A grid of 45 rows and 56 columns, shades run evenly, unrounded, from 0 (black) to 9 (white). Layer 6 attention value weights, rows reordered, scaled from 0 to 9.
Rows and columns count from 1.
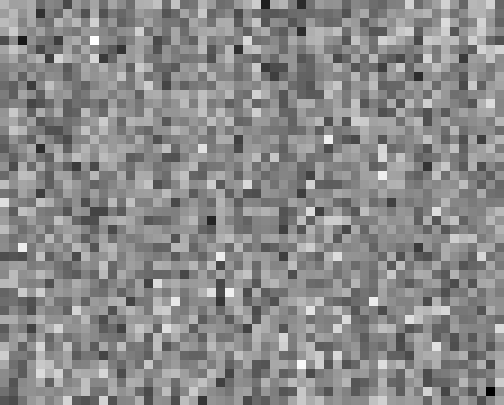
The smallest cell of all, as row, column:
44, 55
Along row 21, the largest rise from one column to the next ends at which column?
35
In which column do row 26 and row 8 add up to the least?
32
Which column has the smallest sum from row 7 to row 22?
52
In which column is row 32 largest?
18
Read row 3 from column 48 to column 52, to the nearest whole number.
4 5 8 6 4
